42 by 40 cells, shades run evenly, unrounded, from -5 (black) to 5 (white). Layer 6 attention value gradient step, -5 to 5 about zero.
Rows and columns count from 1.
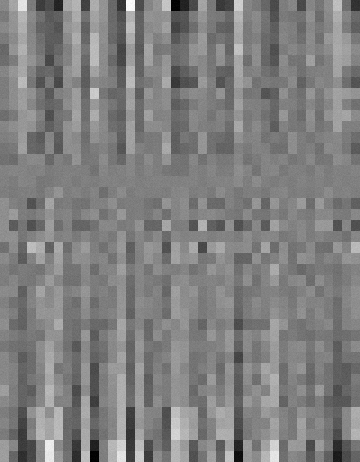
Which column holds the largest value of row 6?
11
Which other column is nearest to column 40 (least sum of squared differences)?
25
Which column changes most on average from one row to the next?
40
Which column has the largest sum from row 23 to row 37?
14
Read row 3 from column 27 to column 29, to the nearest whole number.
2 0 0
